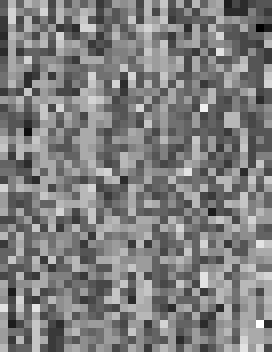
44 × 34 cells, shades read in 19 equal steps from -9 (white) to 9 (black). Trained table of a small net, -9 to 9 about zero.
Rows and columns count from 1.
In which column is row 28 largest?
10
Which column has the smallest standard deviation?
20
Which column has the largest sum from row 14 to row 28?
4
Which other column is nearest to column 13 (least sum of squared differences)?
30
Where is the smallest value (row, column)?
41, 33
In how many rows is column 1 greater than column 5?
26
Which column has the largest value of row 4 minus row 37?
34
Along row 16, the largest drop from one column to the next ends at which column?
19
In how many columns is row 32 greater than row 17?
12
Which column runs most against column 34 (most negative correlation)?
11
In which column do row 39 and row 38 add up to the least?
3
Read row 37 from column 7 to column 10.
3 1 -1 2
